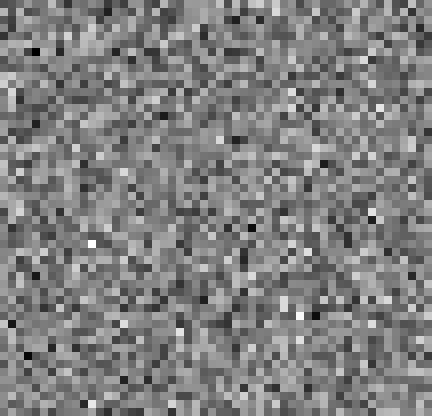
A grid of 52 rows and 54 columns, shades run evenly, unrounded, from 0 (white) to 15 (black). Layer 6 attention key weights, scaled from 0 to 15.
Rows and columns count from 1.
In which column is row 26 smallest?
3
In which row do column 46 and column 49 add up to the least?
38
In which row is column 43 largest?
12
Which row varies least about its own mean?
17
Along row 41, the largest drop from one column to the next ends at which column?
16
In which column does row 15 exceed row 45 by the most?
36
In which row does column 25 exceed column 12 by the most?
31
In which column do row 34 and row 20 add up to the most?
23
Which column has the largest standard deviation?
47
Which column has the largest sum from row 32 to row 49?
40
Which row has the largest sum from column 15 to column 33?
7
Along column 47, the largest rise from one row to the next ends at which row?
28
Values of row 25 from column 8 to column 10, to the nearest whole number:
7 5 7
